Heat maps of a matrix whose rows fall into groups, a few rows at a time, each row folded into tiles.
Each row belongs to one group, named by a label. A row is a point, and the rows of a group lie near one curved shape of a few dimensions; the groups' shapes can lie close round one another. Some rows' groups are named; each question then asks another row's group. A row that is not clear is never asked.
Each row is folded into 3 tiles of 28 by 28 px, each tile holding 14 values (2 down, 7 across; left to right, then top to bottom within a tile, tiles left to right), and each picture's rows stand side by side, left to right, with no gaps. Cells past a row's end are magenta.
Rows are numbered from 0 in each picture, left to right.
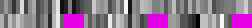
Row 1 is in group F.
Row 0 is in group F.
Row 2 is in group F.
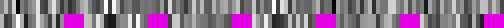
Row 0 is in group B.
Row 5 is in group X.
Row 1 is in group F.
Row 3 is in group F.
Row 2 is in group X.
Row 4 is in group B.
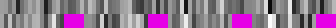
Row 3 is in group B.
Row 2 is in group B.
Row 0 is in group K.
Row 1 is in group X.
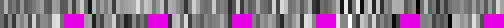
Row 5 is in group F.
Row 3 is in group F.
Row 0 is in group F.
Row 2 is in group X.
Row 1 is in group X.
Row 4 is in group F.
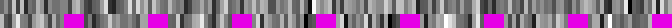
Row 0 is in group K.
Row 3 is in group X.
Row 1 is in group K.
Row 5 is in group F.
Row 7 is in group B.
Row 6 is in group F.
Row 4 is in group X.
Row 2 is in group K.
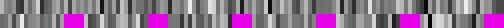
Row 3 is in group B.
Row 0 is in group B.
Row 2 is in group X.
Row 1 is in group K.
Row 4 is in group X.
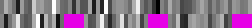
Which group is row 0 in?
B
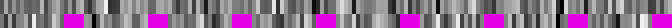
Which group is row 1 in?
K
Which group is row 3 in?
F
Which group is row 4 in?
X
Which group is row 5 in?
B
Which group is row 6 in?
X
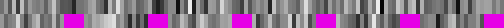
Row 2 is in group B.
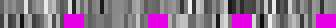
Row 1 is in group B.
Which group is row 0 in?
X
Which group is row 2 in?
F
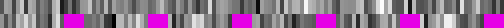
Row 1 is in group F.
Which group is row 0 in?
F
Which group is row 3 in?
X
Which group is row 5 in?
F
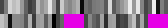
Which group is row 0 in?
X
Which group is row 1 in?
X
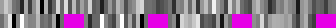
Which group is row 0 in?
B
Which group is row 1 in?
B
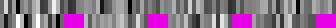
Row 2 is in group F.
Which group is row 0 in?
B
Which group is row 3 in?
F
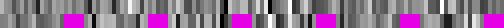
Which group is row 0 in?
B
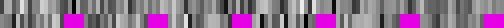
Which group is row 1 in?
F
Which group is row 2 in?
X
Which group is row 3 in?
X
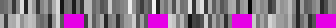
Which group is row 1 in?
X
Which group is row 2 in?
F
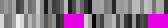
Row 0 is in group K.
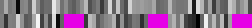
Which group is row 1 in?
X
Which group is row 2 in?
F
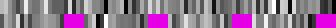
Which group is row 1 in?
B
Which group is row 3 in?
F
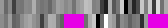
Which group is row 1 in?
B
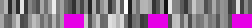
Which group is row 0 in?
B
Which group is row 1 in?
F
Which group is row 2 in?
X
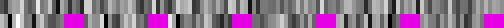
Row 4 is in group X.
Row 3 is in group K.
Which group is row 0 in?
K
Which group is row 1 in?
X
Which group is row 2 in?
X
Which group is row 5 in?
B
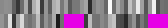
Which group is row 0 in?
B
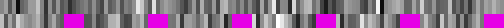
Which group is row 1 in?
K
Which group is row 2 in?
B
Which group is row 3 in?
F
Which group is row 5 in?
B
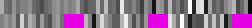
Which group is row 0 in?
B
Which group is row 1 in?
K
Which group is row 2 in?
F
